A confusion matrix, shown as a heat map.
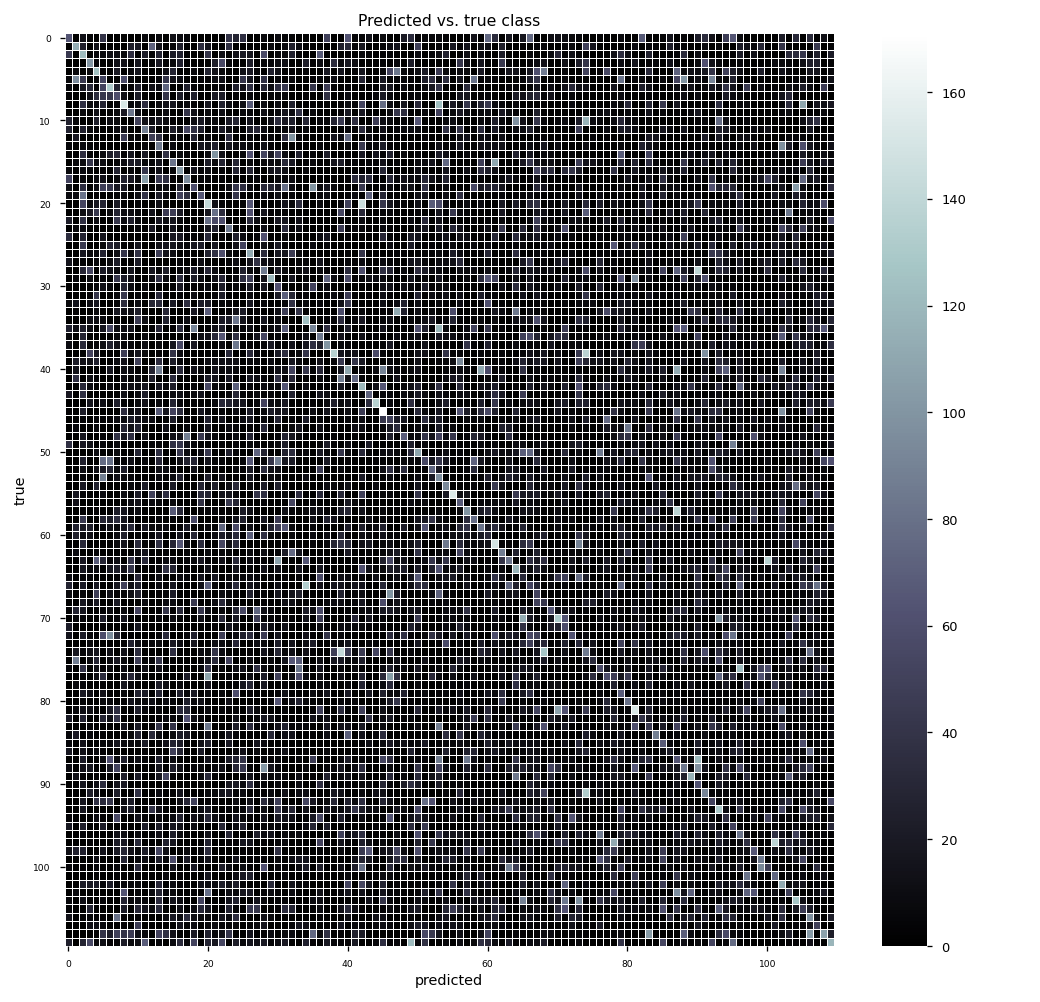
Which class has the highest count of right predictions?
45
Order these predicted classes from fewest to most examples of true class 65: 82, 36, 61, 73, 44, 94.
82, 44, 94, 61, 36, 73
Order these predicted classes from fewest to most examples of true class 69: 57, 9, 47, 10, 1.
9, 47, 1, 57, 10
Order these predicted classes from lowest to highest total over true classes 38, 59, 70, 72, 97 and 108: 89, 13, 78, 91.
89, 13, 91, 78
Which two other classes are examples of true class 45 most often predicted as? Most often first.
102, 87
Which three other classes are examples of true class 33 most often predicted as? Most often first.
47, 64, 20
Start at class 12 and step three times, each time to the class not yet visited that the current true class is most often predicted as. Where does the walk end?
26
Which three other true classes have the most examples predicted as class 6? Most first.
72, 51, 87
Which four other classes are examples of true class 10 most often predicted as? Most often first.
74, 64, 93, 50
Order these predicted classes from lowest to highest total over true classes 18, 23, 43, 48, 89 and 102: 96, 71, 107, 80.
107, 80, 96, 71
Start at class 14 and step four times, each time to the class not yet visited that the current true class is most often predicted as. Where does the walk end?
90
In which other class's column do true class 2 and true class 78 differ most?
36
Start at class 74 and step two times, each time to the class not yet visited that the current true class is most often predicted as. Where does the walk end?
56
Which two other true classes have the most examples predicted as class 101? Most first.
97, 78
